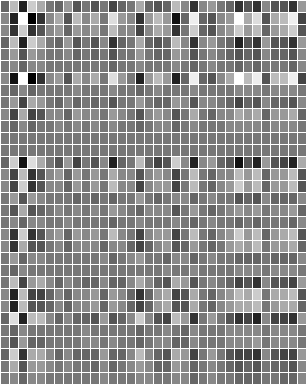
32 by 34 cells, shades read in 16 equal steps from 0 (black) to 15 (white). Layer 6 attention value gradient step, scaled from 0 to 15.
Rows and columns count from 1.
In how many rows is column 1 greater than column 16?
15
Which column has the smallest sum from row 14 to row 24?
4
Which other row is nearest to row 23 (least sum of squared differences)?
28
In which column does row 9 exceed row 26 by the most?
2
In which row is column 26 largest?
7
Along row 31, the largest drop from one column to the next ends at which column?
3
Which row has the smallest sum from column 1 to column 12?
25
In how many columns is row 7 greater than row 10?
17
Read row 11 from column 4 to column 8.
6 7 7 8 7
